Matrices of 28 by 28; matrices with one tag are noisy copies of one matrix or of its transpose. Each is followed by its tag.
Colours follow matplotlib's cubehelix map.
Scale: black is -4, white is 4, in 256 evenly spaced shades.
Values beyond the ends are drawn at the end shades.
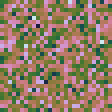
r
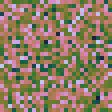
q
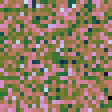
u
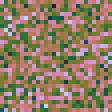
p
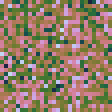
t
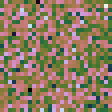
q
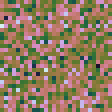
u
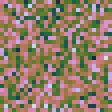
p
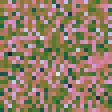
q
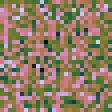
q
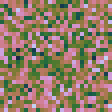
p
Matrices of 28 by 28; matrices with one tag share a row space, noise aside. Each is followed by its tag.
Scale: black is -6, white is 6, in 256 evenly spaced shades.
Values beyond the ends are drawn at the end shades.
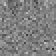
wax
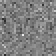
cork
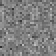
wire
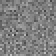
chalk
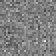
chalk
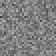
wax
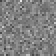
wire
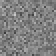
wax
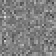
cork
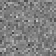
wax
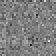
wax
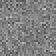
chalk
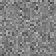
wire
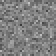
wire
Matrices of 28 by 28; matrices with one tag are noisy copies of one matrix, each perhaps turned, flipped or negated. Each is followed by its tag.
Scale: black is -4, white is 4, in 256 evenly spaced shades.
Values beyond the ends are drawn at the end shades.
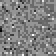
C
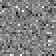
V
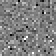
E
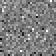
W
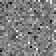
W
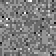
C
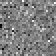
C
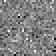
W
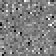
C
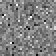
E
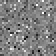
E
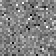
E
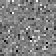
E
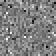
V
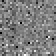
C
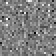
C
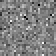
E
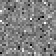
V
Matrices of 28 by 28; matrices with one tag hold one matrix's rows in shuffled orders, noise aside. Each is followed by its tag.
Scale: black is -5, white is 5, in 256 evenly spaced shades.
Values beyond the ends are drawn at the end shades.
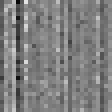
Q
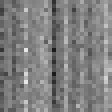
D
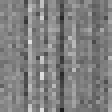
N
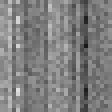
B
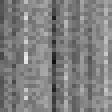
D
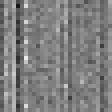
Q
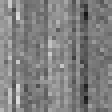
B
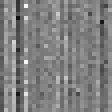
Q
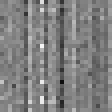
N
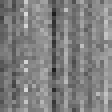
D
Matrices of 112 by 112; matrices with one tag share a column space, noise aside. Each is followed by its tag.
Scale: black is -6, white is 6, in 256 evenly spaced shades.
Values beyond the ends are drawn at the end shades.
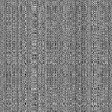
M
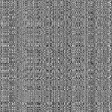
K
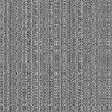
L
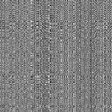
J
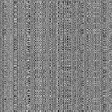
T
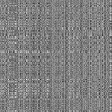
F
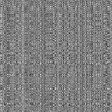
M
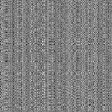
L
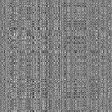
F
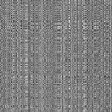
J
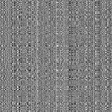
K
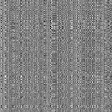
J
